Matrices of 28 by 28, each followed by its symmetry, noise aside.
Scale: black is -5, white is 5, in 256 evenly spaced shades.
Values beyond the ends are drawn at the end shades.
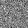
antisymmetric.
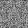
mirrored left to right.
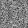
mirrored top to bottom.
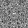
mirrored left to right.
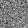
symmetric.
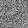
symmetric.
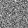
symmetric.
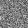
symmetric across the other diagonal.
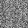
mirrored top to bottom.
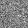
no symmetry.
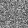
no symmetry.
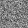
antisymmetric.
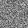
symmetric across the other diagonal.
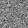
antisymmetric.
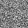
no symmetry.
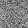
antisymmetric.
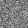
mirrored top to bottom.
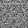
mirrored left to right.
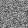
antisymmetric.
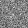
symmetric across the other diagonal.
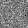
mirrored top to bottom.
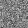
no symmetry.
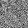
antisymmetric.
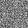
mirrored top to bottom.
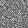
symmetric.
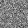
no symmetry.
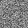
symmetric.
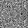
mirrored top to bottom.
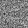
mirrored top to bottom.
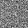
mirrored top to bottom.
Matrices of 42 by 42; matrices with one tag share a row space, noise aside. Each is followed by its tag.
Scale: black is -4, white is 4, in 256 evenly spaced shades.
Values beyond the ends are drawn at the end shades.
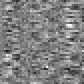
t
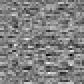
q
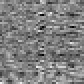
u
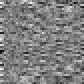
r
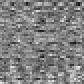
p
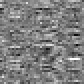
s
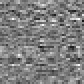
p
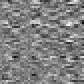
t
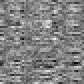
s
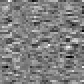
t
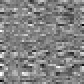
r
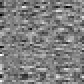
r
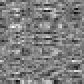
s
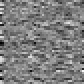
r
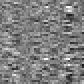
t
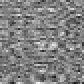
p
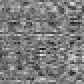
p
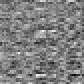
p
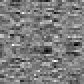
s
